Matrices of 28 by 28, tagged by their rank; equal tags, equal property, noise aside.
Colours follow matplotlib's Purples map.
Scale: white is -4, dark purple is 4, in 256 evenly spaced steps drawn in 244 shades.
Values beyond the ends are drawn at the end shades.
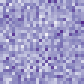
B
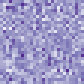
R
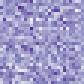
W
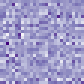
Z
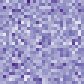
W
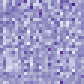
R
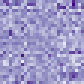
R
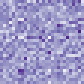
Z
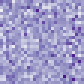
B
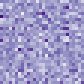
B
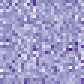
B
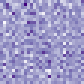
Z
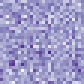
R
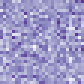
R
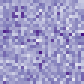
W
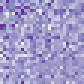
W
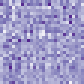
R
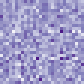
R
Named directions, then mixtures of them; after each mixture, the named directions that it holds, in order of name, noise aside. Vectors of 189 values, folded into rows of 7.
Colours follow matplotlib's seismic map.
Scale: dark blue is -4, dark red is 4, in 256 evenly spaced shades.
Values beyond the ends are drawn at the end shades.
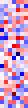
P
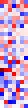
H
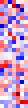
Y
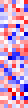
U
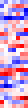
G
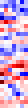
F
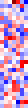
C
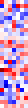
G, H.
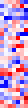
C, G.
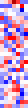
C.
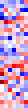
F, U.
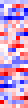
G.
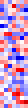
G, U, Y.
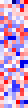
C.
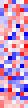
U, Y.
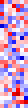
U, Y.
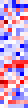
F, G, P.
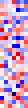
P.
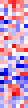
C, F, U.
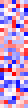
G, H, U.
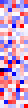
H.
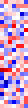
C, G, H.
